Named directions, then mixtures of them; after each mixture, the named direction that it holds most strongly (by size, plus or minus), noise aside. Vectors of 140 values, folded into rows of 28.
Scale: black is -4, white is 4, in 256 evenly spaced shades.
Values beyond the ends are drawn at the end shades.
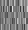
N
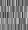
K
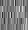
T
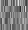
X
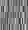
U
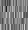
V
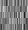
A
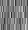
T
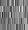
T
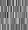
K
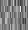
X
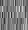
T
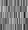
A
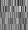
X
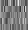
X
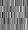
T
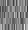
A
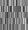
N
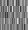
N
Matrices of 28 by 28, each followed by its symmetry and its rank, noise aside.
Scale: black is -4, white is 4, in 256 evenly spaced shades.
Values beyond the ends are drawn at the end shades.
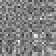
symmetric, rank four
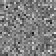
no symmetry, rank eight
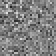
no symmetry, rank eight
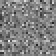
antisymmetric, rank six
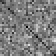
symmetric, rank eight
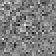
symmetric, rank six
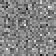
symmetric, rank six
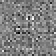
antisymmetric, rank eight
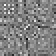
symmetric, rank six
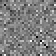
symmetric, rank six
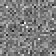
symmetric, rank eight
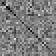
symmetric, rank six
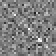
symmetric, rank six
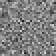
antisymmetric, rank six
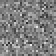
antisymmetric, rank six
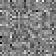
antisymmetric, rank six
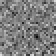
symmetric, rank eight
